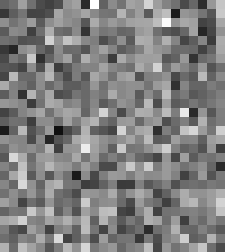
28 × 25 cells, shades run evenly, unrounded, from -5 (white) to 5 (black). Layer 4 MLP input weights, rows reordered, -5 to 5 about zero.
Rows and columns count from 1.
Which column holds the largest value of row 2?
20
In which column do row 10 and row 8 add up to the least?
18
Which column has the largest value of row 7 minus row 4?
22
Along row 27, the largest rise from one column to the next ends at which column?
8
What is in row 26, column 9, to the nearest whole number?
1
